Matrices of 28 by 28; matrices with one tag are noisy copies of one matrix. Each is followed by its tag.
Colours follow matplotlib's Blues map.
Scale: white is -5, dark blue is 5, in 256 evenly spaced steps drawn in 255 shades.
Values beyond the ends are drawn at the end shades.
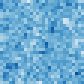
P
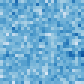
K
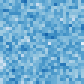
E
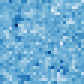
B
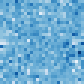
K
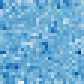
P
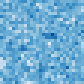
E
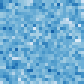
P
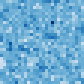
E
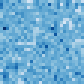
P
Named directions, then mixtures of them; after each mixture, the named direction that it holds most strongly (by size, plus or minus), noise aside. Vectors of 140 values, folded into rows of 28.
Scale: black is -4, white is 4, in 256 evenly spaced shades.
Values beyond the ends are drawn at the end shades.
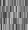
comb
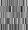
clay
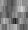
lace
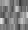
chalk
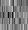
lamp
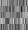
clay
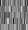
clay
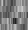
lace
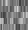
chalk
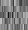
lamp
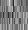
lamp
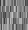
comb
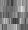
lace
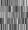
clay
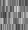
comb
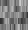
chalk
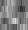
lace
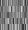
clay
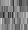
lamp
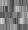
chalk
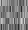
clay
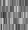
comb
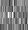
lamp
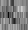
lace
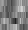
lace
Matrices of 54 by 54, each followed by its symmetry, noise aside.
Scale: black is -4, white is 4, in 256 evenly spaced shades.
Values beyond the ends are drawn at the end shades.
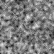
symmetric across the other diagonal.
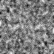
same after a half turn.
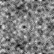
mirrored top to bottom.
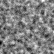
antisymmetric.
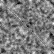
symmetric across the other diagonal.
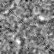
symmetric.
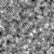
symmetric.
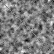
symmetric.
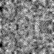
mirrored top to bottom.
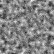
same after a half turn.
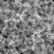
symmetric across the other diagonal.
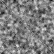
same after a half turn.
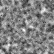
symmetric across the other diagonal.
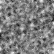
same after a half turn.
